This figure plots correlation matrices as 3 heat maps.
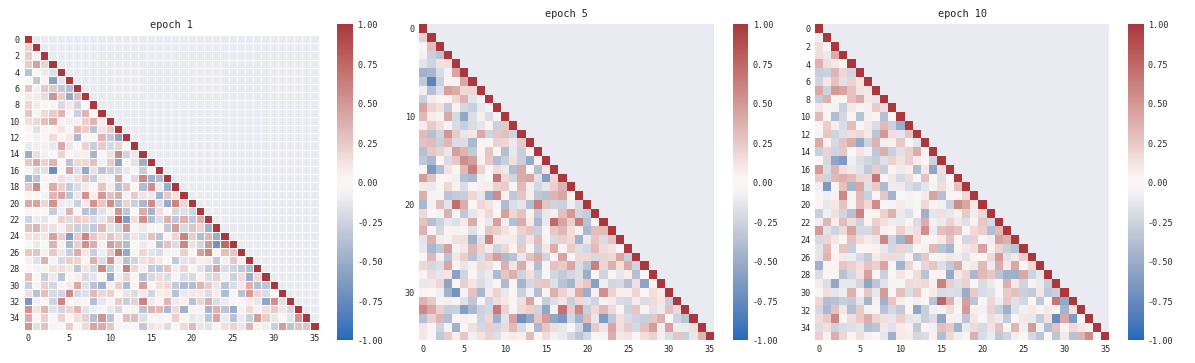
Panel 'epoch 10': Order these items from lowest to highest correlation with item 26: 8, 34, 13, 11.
11, 8, 13, 34
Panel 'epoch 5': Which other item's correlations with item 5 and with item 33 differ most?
16
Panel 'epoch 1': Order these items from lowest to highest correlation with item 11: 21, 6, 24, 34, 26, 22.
34, 24, 6, 21, 26, 22
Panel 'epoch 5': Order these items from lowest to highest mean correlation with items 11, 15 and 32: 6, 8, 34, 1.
6, 8, 1, 34
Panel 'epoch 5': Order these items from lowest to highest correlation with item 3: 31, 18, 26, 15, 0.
26, 15, 0, 31, 18
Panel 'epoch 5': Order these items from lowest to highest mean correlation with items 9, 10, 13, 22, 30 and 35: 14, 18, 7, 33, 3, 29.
33, 14, 29, 7, 3, 18
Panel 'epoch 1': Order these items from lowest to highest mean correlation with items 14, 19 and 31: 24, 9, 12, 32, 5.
12, 24, 5, 32, 9
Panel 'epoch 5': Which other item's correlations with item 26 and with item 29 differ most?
17
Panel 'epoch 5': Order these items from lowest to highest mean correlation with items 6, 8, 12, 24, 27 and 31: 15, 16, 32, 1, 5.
1, 32, 15, 5, 16
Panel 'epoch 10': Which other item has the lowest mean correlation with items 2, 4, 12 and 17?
34
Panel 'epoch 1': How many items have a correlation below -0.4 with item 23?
3
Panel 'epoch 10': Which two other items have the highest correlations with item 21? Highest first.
5, 9
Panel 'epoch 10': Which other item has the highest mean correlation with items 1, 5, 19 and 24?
8
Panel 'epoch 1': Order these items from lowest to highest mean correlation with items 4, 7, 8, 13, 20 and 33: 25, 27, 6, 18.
6, 27, 25, 18
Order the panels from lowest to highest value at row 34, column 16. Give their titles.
epoch 1, epoch 5, epoch 10
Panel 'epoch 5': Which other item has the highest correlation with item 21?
27
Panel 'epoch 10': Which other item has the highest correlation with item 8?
24
